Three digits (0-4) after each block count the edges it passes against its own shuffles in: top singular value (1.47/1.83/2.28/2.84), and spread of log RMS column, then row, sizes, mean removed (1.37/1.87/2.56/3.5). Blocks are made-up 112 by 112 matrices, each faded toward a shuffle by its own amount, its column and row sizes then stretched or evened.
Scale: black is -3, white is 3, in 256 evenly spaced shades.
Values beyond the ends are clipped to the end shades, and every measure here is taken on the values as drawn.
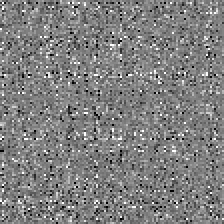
1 3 3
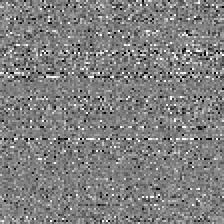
2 0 4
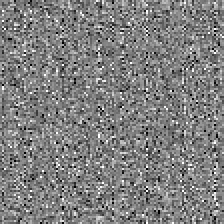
3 3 0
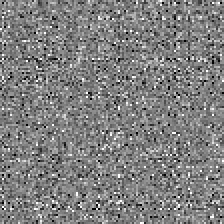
3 2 3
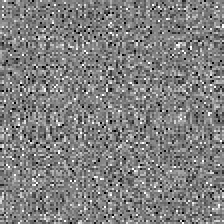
4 1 1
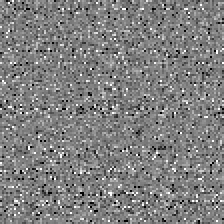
1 0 3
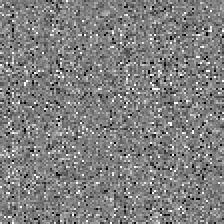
1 2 2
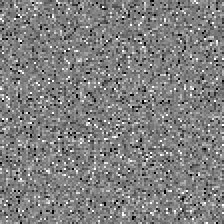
0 1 1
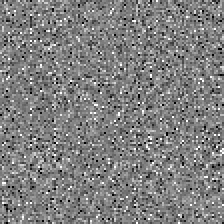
2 2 0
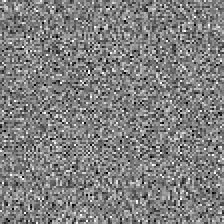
3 0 1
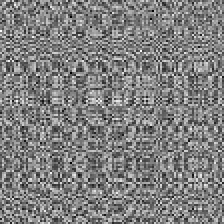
4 0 3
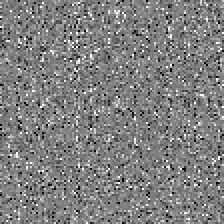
2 3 0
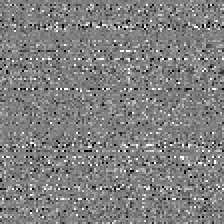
1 1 4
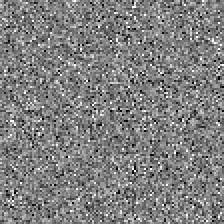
0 1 1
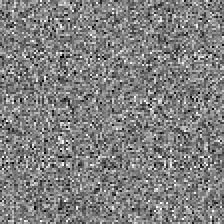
2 1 2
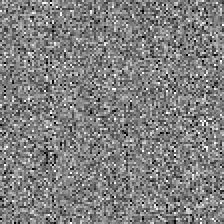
0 3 0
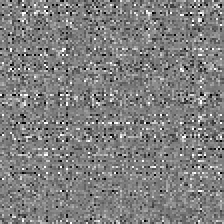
1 3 4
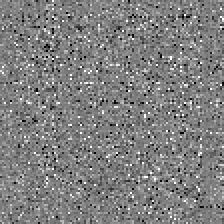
0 2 2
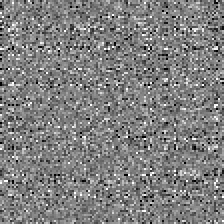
3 2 3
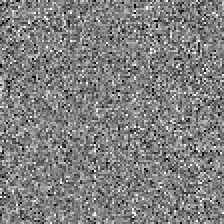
0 2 0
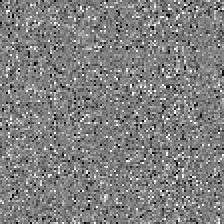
1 3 2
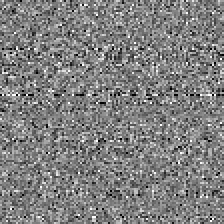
2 0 3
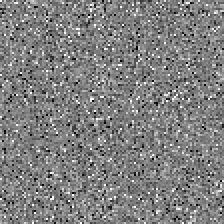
1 1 1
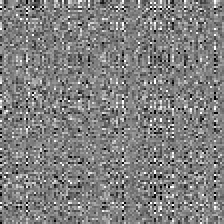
4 4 3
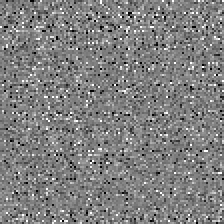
0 1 3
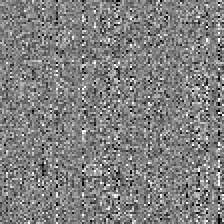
2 4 1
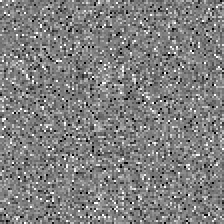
1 0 0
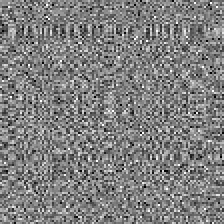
4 0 2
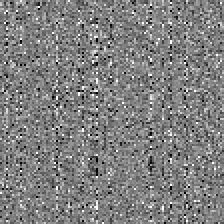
3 3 1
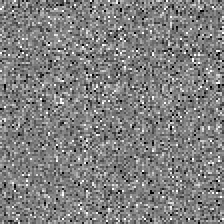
1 2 1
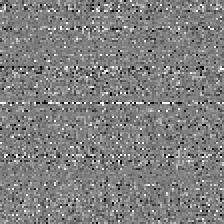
2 1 4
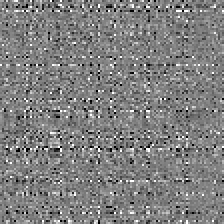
4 3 4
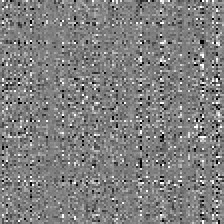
3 4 3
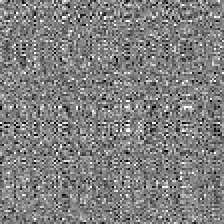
4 2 3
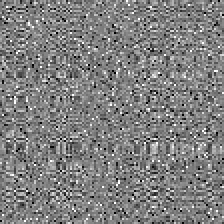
4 1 0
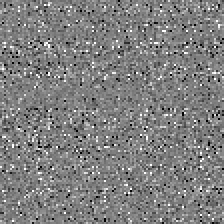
0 2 3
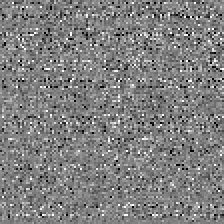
1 1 4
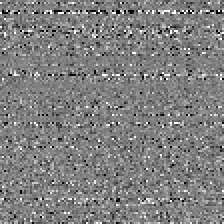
1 1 4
